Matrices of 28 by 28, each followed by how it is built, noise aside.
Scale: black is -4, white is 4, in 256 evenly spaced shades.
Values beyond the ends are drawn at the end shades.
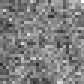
smooth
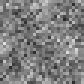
smooth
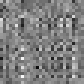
low rank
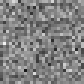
noise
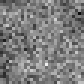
smooth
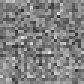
blocks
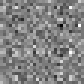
low rank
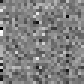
uneven columns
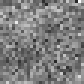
smooth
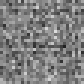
blocks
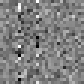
uneven columns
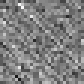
Toeplitz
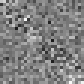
banded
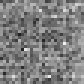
blocks
